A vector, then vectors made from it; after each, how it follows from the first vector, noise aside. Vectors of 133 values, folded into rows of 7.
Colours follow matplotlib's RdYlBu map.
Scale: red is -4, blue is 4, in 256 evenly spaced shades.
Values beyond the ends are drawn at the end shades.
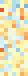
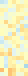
reversed, negated, shrunk.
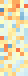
negated.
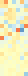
reversed, partly zeroed.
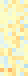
reversed, negated, shrunk.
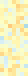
reversed, negated, shrunk.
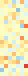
reversed, partly zeroed.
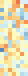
negated.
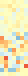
reversed, partly zeroed.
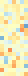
reversed, negated, partly zeroed.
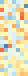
copied.
